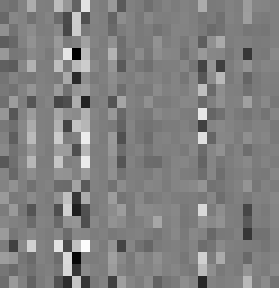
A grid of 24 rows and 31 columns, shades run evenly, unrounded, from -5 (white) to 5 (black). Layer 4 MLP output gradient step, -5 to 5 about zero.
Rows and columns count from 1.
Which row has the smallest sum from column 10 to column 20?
5
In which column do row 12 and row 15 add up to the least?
10
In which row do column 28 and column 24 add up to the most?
20
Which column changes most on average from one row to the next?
9
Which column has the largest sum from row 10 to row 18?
14
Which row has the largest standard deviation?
21
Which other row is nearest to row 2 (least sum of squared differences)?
16
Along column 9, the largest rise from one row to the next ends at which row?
22
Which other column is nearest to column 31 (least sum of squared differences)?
19
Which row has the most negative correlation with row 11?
18
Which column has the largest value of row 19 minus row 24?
28
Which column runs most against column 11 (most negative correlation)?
12
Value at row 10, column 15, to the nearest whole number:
0
